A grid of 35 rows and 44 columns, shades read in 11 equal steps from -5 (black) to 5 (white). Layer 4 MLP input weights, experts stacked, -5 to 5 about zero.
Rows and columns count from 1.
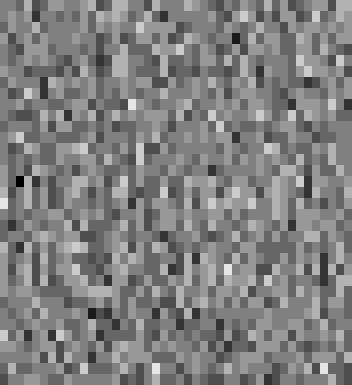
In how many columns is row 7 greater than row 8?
15
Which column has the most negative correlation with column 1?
7
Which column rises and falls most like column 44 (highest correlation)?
4
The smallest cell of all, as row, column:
17, 3
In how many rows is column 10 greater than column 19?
16
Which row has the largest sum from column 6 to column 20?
23
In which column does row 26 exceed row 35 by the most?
34
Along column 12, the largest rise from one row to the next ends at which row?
30
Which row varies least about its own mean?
20
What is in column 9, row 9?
-1
